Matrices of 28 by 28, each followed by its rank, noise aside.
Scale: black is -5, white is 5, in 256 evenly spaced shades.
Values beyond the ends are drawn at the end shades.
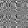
two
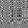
two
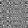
three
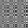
one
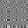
one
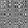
two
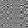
two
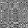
three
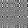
one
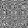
four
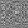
four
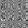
three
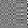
one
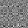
three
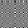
one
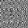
four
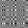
one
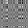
one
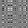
one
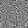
four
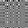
one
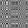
one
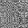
four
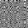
three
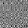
three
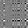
one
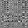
four
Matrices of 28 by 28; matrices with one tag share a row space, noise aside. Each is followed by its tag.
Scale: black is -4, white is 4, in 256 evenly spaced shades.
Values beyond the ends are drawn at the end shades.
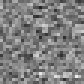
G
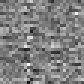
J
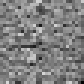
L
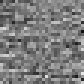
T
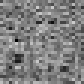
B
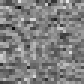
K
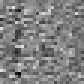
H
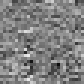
J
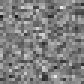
G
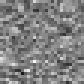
K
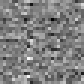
J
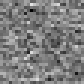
J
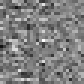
H
